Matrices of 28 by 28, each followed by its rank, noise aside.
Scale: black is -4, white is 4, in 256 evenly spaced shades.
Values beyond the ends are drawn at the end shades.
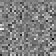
six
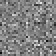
six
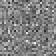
seven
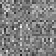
six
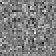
eight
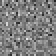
eight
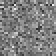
eight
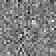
seven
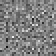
eight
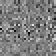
five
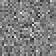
seven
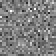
eight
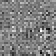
five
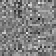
five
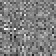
six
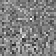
eight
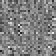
six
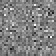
six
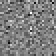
five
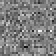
six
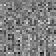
five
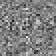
eight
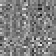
five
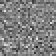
eight
